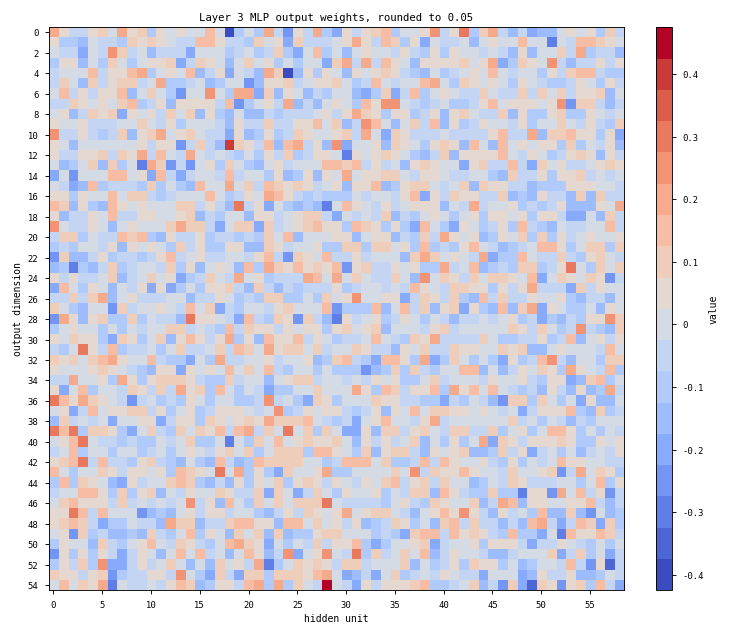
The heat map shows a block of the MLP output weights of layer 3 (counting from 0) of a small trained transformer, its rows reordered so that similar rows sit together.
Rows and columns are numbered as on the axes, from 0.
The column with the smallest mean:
49
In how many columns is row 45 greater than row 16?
27
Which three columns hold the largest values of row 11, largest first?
18, 29, 25
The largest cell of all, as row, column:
54, 28
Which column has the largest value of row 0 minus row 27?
42
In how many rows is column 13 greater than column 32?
24
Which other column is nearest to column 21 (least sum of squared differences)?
47
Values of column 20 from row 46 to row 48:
-0.1 0 0.15
